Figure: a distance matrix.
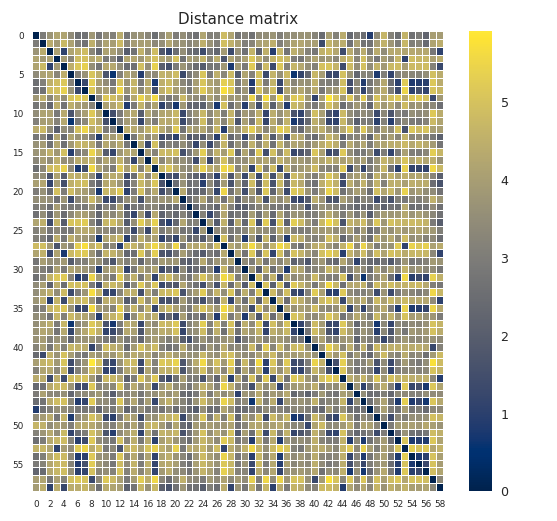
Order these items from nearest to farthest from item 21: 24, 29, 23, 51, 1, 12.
51, 29, 12, 23, 1, 24
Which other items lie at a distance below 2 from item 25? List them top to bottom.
14, 16, 23
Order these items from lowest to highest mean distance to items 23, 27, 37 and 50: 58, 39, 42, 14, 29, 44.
39, 29, 42, 14, 58, 44
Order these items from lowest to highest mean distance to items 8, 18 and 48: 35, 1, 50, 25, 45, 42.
25, 1, 45, 50, 35, 42
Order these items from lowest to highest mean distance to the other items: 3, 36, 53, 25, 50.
25, 36, 50, 3, 53
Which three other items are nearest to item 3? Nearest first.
53, 27, 12
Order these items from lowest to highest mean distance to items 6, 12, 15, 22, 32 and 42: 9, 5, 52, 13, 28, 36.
5, 52, 13, 9, 36, 28
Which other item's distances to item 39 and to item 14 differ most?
50
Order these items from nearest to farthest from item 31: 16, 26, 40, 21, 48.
48, 21, 26, 16, 40
